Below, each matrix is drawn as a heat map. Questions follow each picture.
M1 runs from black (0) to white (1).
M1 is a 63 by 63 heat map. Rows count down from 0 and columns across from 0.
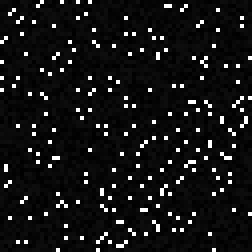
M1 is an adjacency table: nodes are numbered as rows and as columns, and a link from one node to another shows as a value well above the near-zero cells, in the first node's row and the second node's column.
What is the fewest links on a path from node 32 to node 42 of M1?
4
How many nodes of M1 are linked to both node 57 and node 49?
1
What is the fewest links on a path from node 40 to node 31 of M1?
5
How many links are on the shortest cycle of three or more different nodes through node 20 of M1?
6
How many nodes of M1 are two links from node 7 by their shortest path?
5
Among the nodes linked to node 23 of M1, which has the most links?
node 22
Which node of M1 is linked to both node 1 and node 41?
node 46
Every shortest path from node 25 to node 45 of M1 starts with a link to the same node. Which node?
node 51
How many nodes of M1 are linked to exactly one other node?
1
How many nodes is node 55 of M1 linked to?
4
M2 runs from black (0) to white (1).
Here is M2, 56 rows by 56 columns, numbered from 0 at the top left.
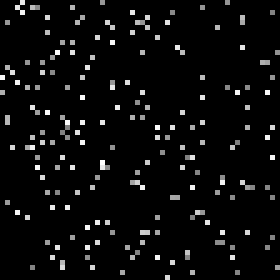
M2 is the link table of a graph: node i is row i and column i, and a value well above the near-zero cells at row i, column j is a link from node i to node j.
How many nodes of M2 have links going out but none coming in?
3
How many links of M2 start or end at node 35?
5
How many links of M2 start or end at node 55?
3
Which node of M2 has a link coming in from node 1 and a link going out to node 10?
node 14
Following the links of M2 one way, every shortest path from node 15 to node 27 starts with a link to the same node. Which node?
node 0
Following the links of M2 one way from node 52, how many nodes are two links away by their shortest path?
5
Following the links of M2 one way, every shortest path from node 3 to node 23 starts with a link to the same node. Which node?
node 48
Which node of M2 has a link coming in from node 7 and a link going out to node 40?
node 19
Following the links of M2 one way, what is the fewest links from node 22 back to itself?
4
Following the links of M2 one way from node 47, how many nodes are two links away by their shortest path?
5
